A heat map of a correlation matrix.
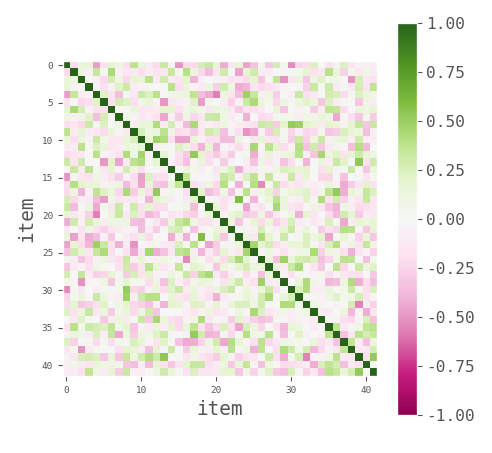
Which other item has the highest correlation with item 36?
17
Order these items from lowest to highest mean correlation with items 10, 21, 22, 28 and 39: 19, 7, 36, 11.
7, 19, 36, 11
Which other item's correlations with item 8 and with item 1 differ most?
16
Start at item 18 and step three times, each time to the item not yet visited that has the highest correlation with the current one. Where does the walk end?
29
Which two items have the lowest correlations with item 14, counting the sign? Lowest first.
23, 40
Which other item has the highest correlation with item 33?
25
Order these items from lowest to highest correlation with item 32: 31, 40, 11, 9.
11, 9, 40, 31
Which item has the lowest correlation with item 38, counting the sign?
2
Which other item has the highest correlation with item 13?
39
